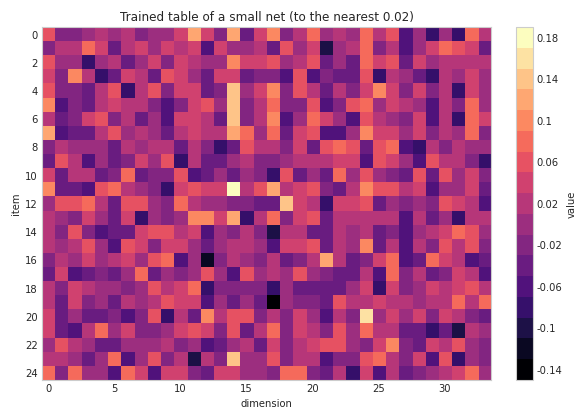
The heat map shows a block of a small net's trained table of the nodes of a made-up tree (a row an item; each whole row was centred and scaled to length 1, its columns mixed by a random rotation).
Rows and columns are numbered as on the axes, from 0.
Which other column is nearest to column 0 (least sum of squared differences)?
32
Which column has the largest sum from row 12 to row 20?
24
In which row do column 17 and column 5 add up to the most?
11
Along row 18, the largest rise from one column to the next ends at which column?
26
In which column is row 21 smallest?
31
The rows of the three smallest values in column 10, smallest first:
9, 16, 8
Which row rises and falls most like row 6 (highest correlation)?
0
